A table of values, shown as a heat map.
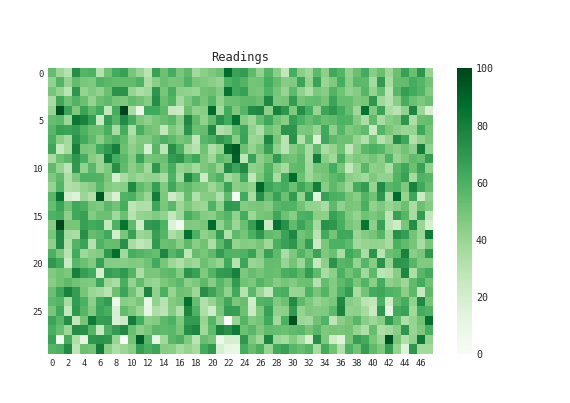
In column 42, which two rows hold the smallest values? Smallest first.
25, 24
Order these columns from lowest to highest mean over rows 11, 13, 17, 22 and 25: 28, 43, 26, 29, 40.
40, 28, 29, 26, 43
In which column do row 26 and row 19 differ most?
8
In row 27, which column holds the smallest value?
6
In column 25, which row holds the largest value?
4
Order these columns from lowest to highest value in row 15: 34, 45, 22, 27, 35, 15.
15, 45, 34, 27, 22, 35
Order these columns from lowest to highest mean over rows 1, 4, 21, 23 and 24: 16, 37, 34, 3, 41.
16, 34, 37, 41, 3
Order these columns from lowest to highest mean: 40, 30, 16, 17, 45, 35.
16, 40, 45, 35, 17, 30
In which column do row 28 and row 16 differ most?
1
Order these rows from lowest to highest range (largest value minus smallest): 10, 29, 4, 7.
10, 7, 29, 4
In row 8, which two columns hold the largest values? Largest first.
23, 22
